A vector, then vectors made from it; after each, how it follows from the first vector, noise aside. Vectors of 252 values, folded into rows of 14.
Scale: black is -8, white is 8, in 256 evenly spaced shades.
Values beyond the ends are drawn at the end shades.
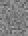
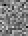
scaled up.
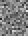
scaled up.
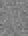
reversed, negated, shrunk.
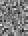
reversed, scaled up.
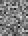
reversed, negated, scaled up.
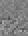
wrapped around, partly zeroed.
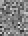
reversed, scaled up.
